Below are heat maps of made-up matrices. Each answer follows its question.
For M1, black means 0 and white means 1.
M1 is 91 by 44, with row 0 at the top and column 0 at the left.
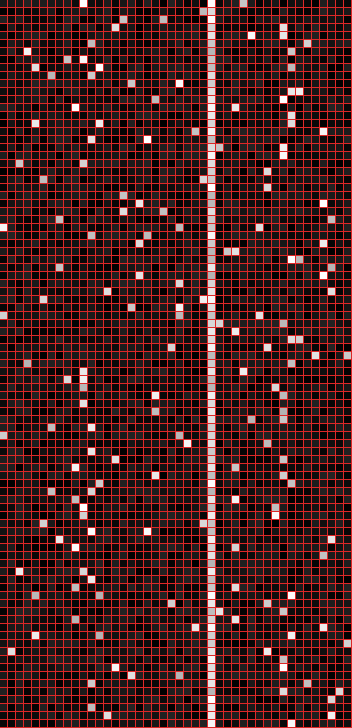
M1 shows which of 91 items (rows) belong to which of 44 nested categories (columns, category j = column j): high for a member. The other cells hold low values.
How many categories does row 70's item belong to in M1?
1
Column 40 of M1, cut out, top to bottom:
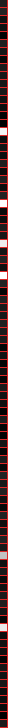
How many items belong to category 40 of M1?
6
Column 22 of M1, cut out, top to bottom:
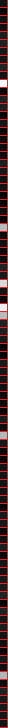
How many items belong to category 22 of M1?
7
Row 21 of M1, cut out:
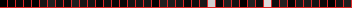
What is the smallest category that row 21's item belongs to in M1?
33
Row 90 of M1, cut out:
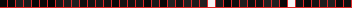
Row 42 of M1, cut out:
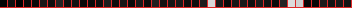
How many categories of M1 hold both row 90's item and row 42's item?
2
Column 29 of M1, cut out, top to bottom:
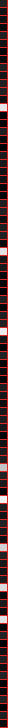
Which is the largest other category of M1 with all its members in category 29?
9
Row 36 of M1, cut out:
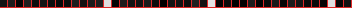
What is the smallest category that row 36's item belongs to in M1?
13
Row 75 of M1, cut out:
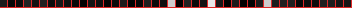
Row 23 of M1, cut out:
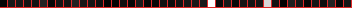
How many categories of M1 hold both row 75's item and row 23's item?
2
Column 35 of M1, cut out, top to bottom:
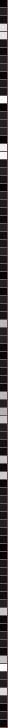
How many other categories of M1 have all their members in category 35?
5
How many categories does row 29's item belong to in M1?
3
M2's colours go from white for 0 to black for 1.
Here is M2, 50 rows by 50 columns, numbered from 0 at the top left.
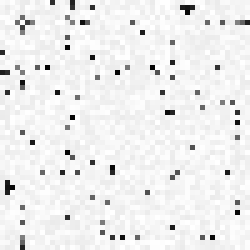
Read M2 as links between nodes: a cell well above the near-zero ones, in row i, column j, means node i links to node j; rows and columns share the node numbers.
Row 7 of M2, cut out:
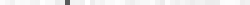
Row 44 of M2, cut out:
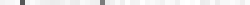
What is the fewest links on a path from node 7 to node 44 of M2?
4
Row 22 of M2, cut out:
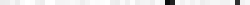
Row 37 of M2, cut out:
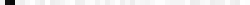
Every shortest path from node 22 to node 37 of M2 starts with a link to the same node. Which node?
node 47
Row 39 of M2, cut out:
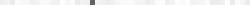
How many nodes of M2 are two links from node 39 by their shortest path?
3
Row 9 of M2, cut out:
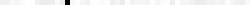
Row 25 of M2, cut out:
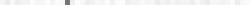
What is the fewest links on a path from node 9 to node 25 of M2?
2
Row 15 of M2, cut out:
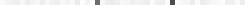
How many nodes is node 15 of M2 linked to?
2
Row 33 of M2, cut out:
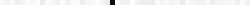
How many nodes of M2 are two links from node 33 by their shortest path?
2
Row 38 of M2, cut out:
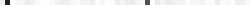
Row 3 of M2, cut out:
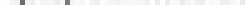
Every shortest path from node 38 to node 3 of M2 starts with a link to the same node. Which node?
node 1
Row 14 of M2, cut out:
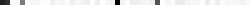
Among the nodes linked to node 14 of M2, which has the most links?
node 4
